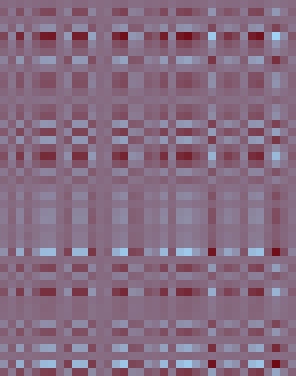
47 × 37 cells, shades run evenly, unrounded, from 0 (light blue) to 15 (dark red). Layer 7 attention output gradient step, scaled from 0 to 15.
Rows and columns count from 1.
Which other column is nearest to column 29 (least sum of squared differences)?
25
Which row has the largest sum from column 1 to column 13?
5
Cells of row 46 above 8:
13
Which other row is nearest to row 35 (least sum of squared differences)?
31
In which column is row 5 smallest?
35
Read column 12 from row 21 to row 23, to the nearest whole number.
6 9 7
